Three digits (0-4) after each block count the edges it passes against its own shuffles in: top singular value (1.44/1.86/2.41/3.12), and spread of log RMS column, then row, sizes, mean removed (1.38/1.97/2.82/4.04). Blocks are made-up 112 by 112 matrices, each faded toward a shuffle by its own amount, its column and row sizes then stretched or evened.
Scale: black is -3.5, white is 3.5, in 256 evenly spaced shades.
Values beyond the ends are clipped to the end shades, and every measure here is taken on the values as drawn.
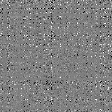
1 3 3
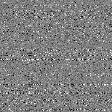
2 0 3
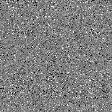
0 1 2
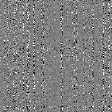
0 4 2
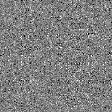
2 2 1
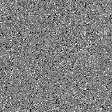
1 1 1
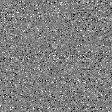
1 1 2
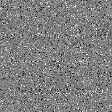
1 1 1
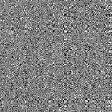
3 2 2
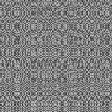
4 2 2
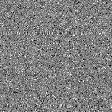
2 0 1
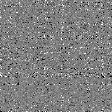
0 2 3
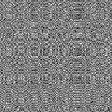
4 0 2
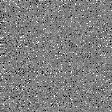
1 2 2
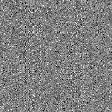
2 2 0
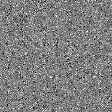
1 1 1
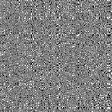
3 2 2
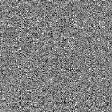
2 2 1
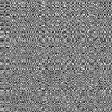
4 1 3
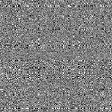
3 2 3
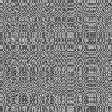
4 0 2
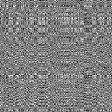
4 1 3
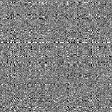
3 2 3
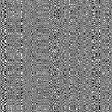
4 4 0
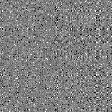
3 2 2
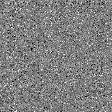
1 1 1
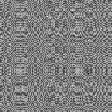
4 1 1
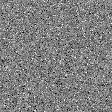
0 0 0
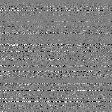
2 1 4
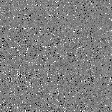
0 1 2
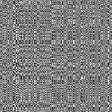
4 4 1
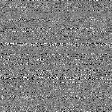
0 1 4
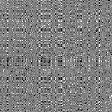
4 3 2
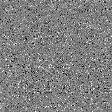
1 0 2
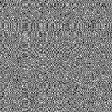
4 1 2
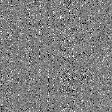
0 3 1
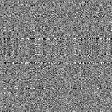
3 1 3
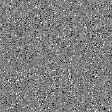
1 2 1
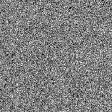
1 1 0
